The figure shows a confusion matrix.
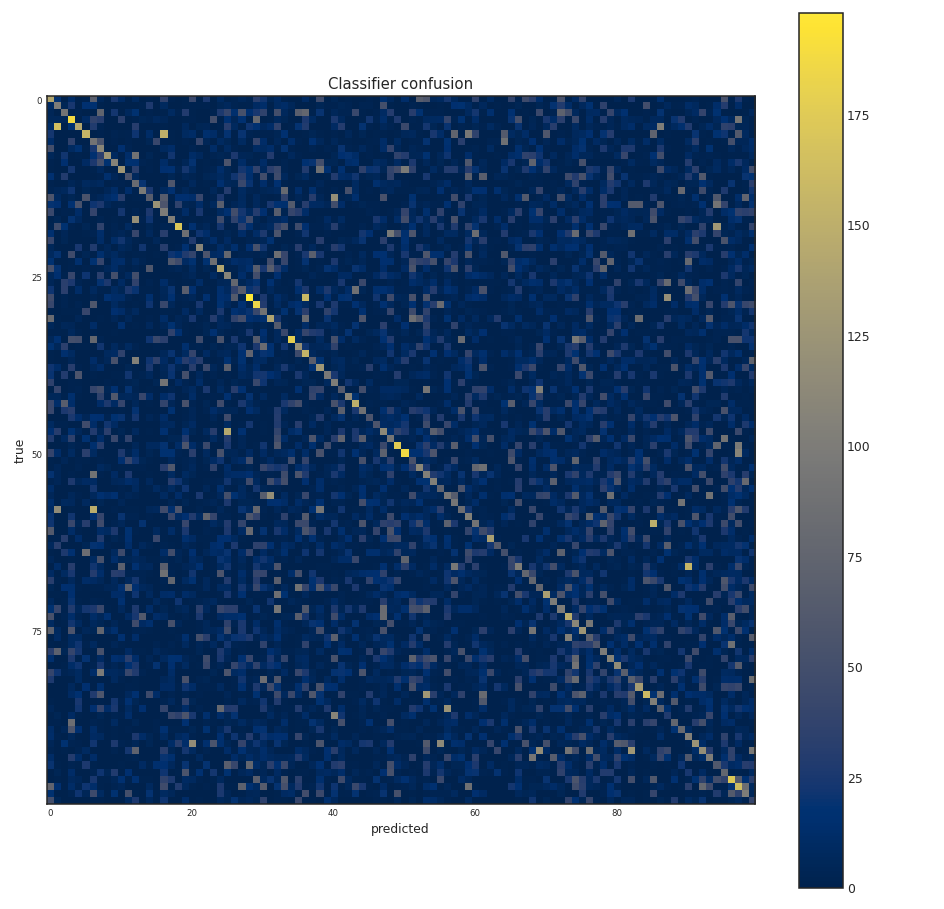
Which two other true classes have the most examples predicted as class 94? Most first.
18, 15
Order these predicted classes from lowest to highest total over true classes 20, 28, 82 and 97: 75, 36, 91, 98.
75, 98, 91, 36
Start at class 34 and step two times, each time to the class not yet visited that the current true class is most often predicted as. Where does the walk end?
76
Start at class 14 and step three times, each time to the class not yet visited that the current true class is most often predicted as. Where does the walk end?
32
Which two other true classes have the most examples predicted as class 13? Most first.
73, 42
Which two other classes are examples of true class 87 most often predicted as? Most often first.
40, 19
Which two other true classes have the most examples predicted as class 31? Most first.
56, 24
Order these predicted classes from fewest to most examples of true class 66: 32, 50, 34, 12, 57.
34, 12, 50, 32, 57
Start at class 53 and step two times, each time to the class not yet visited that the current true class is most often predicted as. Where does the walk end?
64
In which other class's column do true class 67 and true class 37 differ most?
12
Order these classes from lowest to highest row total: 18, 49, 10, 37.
37, 18, 49, 10
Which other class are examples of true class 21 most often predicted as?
29
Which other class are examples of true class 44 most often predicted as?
41
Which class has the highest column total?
74
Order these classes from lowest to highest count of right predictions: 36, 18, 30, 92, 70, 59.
30, 59, 92, 70, 36, 18
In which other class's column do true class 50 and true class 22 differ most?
97
